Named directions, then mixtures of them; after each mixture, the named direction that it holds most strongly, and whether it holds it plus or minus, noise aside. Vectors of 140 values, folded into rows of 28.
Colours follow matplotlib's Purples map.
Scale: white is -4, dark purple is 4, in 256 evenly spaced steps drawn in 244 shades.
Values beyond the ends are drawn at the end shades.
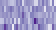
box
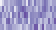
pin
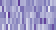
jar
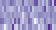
box, minus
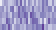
pin, plus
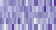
box, minus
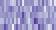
box, plus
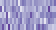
jar, minus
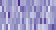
jar, plus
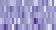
box, plus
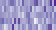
box, minus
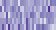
jar, minus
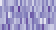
jar, minus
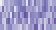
pin, plus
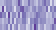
jar, plus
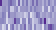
jar, plus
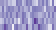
box, plus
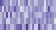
pin, minus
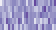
pin, plus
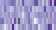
box, minus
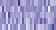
jar, plus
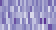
jar, plus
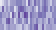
pin, plus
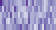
pin, minus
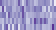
jar, plus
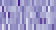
jar, plus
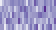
pin, plus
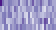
pin, minus
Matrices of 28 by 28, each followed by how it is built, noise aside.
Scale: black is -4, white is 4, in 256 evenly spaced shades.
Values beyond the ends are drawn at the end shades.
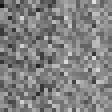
repeating rows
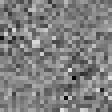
block diagonal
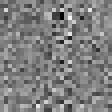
low rank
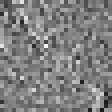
block diagonal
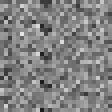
repeating rows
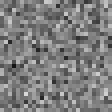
noise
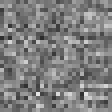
low rank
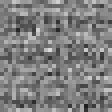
blocks
